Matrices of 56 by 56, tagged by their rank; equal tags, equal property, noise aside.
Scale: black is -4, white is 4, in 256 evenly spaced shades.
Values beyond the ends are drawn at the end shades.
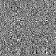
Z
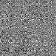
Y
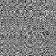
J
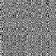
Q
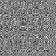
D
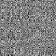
Z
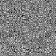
J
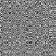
J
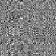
J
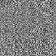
Y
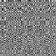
D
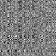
Q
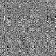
Y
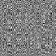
Q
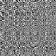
J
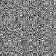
Y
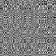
Q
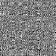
Y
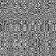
Q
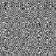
J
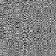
D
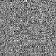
Z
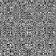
Y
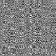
J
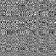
D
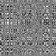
Q
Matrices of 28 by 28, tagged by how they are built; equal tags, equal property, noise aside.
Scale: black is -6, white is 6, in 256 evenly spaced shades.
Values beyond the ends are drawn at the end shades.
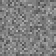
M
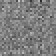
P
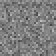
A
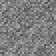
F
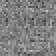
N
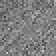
F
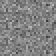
M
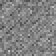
F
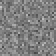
N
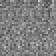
A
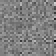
P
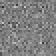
P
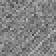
F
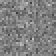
M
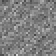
F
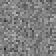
M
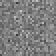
M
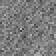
F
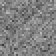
F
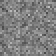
M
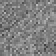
F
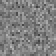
N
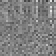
P
